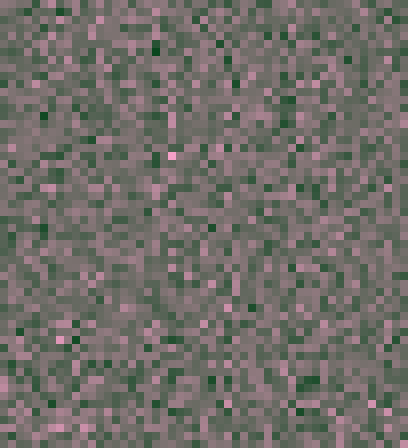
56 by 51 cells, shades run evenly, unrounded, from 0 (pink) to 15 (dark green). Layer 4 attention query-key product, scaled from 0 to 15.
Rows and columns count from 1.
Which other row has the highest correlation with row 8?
32
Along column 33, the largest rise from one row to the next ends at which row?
16
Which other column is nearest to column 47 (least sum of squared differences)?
39
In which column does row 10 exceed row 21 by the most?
6
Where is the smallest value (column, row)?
22, 20
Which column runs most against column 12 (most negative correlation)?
38
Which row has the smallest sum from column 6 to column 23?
54
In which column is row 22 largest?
8
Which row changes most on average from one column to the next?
11
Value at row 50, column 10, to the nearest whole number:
5
